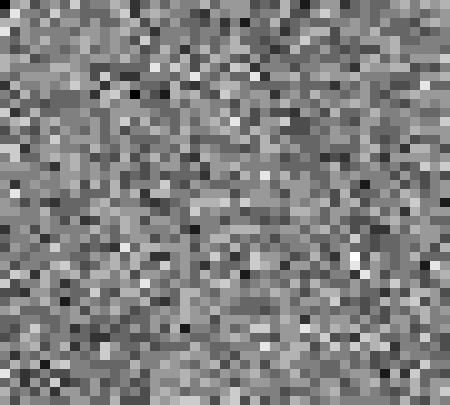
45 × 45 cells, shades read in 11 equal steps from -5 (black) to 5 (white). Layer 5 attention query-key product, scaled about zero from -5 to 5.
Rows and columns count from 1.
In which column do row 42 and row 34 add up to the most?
42
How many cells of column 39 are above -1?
21
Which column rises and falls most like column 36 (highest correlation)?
26
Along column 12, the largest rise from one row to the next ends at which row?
29
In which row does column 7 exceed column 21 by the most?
30
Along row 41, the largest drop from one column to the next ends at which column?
5
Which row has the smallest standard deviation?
12
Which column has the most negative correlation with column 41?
10
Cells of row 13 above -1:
27
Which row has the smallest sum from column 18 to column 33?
3
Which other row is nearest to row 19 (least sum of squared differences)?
44
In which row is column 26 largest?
9
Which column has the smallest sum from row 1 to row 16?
14
